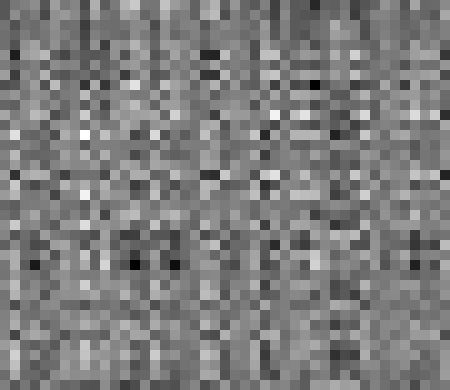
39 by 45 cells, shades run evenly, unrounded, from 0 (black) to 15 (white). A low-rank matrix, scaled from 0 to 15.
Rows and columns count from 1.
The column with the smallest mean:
34
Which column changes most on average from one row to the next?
9
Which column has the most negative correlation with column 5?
22
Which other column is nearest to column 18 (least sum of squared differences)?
42
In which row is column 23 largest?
18
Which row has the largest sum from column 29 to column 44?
12
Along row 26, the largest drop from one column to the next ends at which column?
10
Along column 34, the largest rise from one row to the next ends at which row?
24
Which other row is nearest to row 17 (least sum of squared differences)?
30
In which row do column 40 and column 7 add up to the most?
14
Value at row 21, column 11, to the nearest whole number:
6
